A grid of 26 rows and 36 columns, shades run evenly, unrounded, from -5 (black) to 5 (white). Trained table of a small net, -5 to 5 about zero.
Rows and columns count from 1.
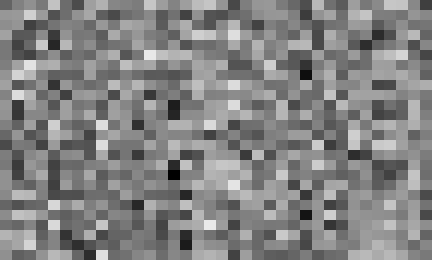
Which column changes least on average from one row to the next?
1
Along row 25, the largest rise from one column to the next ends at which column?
17
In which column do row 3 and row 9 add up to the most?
20
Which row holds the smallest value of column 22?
3
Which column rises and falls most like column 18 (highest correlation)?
19
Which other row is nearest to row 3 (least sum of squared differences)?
14
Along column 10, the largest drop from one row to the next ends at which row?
10
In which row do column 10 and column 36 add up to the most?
9
